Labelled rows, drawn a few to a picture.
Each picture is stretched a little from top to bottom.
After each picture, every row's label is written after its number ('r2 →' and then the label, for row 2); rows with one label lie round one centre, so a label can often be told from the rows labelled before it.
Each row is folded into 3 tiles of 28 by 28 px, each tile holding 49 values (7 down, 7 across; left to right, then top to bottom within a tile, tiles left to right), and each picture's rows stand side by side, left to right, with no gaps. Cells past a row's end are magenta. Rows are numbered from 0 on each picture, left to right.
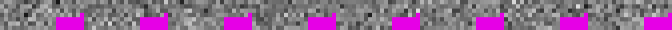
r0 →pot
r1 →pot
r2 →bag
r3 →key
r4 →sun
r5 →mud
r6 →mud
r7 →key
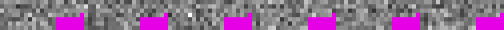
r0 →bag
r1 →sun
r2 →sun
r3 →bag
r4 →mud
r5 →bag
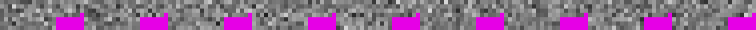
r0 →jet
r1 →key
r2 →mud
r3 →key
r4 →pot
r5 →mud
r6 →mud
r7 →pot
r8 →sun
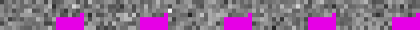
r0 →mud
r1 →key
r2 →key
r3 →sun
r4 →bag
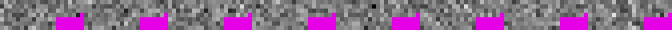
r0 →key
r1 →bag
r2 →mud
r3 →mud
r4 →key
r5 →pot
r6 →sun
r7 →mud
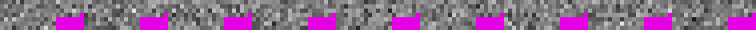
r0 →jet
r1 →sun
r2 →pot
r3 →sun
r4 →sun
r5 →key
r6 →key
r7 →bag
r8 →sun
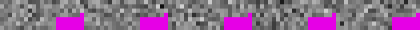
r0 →sun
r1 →pot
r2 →pot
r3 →sun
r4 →mud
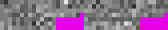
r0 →jet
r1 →bag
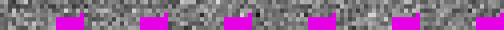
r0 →bag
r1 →bag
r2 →sun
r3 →key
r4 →key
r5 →mud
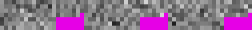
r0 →bag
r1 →pot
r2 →mud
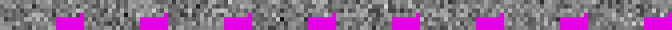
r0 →key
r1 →jet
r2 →pot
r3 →sun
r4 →mud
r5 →sun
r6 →pot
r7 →sun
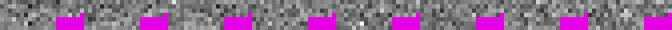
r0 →pot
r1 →bag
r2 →bag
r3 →mud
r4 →pot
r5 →jet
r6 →mud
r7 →key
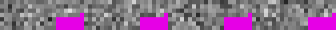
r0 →jet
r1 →sun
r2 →pot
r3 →sun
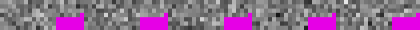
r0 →key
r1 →jet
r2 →sun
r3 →pot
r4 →jet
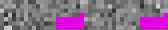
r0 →key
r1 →pot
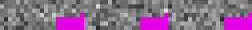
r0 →sun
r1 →key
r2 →pot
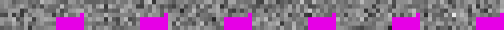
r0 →key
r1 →jet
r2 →mud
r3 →pot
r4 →sun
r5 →key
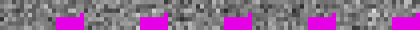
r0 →jet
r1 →jet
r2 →bag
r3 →bag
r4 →key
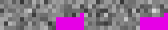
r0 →mud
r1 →jet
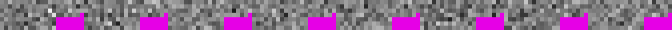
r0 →jet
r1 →pot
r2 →mud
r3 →sun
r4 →mud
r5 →bag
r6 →key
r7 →mud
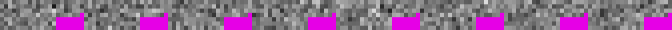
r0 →mud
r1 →jet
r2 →bag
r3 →sun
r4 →key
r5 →jet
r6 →key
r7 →key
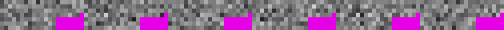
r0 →pot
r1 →jet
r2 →key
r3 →mud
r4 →jet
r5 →pot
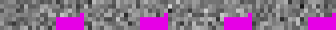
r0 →jet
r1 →mud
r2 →jet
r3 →bag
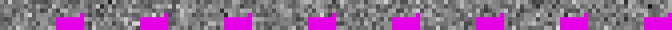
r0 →bag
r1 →pot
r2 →sun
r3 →jet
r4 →key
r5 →mud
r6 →key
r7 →pot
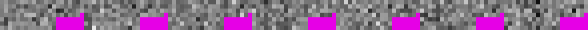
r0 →bag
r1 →bag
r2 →sun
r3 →key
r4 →mud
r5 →key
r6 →sun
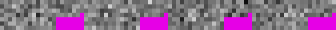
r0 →pot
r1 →jet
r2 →mud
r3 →key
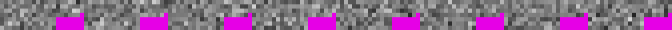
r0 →sun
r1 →bag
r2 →jet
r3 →sun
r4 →mud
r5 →pot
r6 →mud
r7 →jet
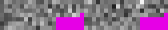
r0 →bag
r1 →bag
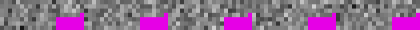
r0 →sun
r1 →jet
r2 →mud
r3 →key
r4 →bag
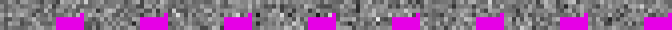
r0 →mud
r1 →mud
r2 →pot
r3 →bag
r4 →jet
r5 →key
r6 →pot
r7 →sun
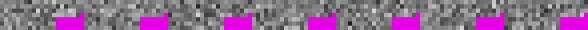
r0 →jet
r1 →mud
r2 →bag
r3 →key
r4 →jet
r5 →mud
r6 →bag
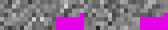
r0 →sun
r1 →sun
